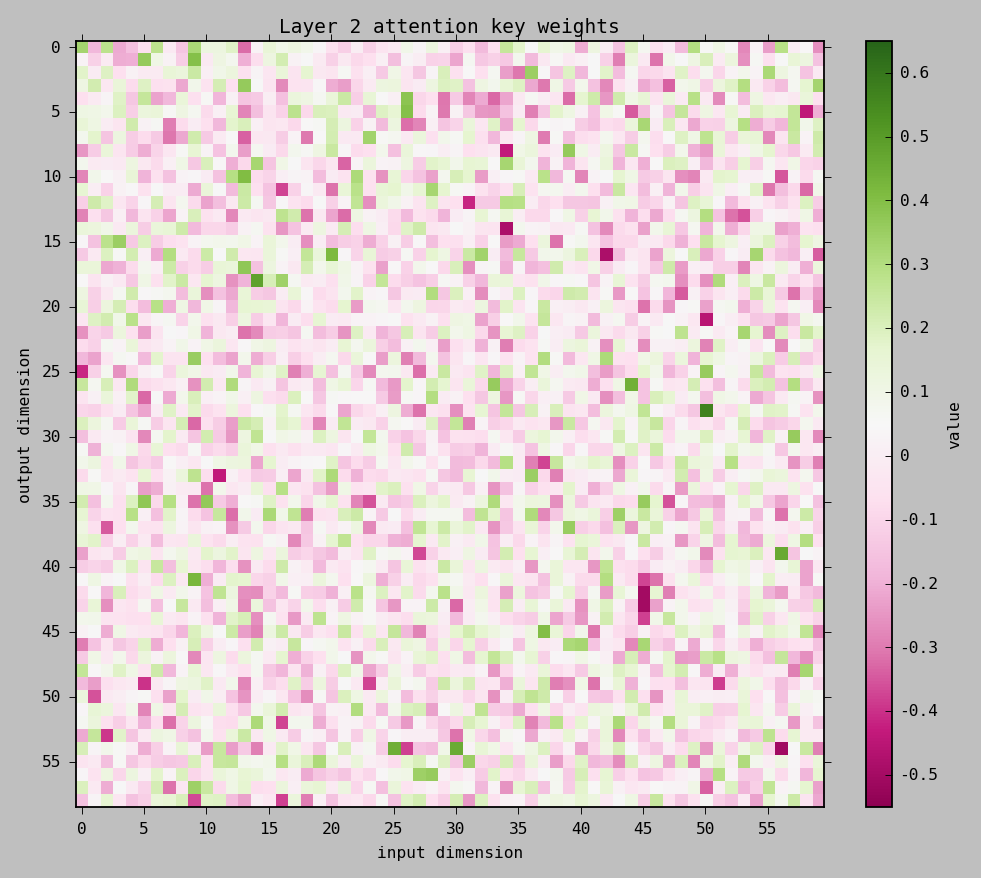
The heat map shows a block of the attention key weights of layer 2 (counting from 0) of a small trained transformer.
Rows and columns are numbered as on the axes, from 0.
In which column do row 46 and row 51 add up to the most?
45
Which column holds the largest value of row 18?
14
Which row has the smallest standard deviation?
31
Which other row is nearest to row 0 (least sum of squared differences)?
1
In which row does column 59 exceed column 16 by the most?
3
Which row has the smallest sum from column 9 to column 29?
22
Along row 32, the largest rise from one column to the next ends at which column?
38
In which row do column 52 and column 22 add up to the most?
10
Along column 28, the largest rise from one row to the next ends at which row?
11
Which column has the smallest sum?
59
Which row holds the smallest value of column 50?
21
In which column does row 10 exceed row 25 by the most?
13
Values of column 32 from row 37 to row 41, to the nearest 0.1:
0 0.1 0 0.1 -0.1
